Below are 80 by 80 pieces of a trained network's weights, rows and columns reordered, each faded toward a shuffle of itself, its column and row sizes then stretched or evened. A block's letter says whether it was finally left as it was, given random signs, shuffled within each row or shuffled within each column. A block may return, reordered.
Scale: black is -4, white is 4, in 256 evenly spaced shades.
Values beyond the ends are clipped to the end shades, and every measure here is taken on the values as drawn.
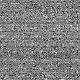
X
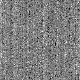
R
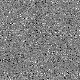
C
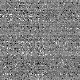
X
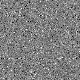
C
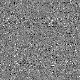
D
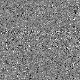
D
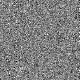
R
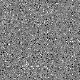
D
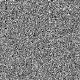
D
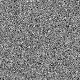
C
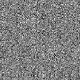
X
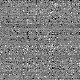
X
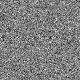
C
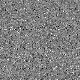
C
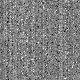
R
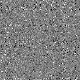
D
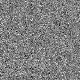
R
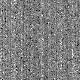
R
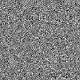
X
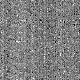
X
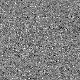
C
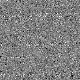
D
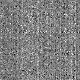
X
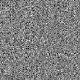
X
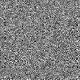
X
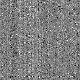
X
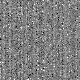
R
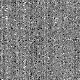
X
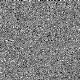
C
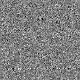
D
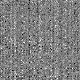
X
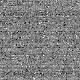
C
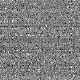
X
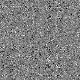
D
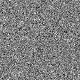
C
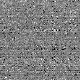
X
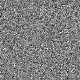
D
